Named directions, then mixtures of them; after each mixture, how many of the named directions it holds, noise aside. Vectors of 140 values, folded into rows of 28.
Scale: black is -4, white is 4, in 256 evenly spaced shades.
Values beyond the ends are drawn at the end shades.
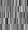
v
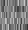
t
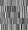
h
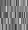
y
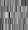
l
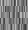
three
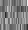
four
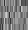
one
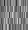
three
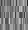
two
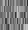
two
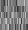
two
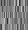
two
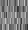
one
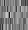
one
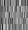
two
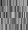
four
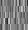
one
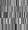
one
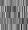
one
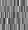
two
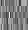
two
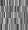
three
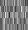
four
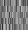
two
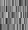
four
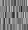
four
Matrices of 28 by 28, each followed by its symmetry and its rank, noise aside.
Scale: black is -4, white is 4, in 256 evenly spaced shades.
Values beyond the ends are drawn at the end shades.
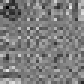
symmetric, rank three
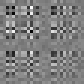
symmetric, rank one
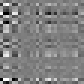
no symmetry, rank one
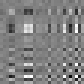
symmetric, rank one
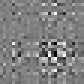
no symmetry, rank two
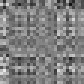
antisymmetric, rank two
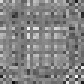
symmetric, rank three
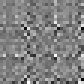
no symmetry, rank three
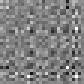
symmetric, rank three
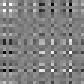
symmetric, rank one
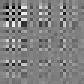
symmetric, rank one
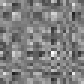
symmetric, rank two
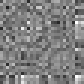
symmetric, rank three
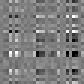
no symmetry, rank one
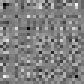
symmetric, rank three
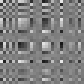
symmetric, rank one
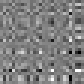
antisymmetric, rank two
